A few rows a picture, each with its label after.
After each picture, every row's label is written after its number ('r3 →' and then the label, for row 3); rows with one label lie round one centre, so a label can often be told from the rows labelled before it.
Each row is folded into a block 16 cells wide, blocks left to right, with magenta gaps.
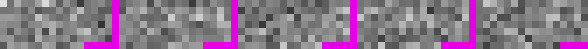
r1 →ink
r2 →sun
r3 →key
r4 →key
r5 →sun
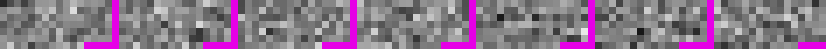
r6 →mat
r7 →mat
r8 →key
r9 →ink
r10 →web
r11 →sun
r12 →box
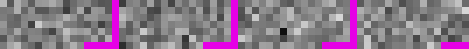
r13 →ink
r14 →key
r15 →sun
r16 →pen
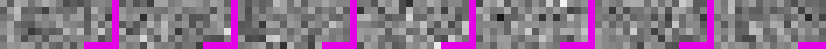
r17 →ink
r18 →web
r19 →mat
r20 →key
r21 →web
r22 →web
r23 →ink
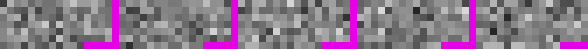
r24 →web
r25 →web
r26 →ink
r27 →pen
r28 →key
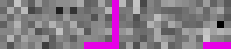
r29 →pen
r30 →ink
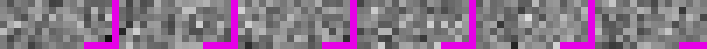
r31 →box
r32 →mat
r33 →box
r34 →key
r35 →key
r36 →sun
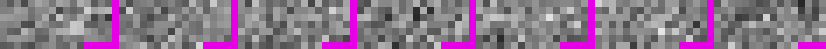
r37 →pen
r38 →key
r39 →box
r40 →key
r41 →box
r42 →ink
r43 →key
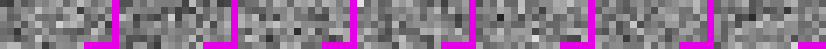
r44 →mat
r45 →key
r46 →web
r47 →ink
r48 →web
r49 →mat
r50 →key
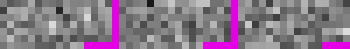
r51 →pen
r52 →mat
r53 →web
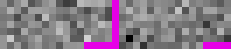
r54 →mat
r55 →box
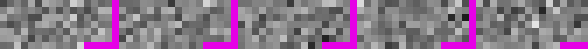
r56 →key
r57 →web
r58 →web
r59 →ink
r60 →ink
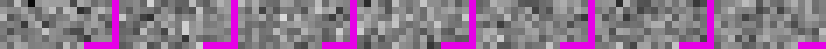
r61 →mat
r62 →key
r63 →ink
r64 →box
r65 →pen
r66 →key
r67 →key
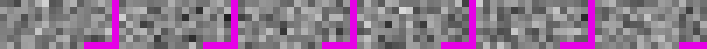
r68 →web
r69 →pen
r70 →sun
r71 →pen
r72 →ink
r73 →sun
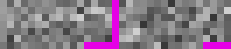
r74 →box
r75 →pen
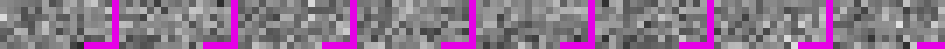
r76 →web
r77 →box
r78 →key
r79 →mat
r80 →box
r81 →box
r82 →key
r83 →key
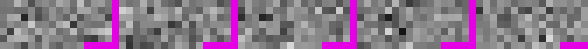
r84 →web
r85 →box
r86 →sun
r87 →sun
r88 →key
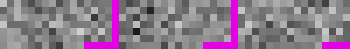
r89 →ink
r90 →mat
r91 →box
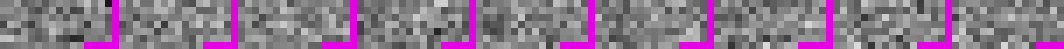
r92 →pen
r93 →mat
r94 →web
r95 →mat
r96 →mat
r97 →mat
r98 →sun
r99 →key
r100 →sun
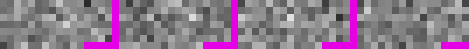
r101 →key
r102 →mat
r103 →key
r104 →pen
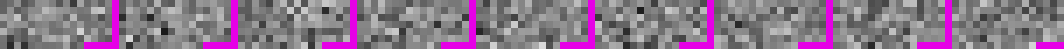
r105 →box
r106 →sun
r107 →mat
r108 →sun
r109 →mat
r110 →ink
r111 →pen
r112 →key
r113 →key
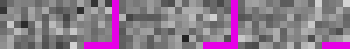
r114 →pen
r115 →key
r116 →sun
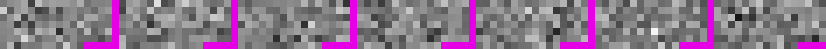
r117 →web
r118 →sun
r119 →pen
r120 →mat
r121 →mat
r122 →mat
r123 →web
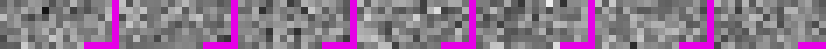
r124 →key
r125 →box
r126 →ink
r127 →ink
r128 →key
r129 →ink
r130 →ink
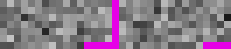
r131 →sun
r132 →ink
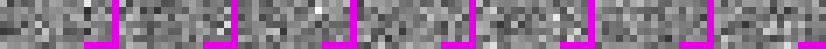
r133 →mat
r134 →ink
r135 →sun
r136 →sun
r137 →ink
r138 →ink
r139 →pen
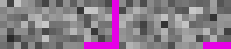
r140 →box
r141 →ink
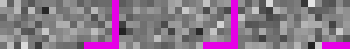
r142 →ink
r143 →mat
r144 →key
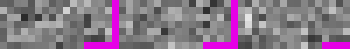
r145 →web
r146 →sun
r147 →box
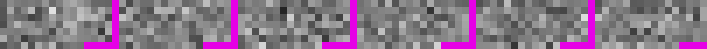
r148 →sun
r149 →mat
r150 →key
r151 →key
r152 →key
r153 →key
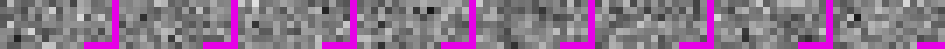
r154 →sun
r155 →web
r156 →ink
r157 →pen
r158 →ink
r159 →key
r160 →web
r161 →web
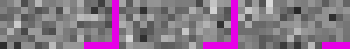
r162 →sun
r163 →ink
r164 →pen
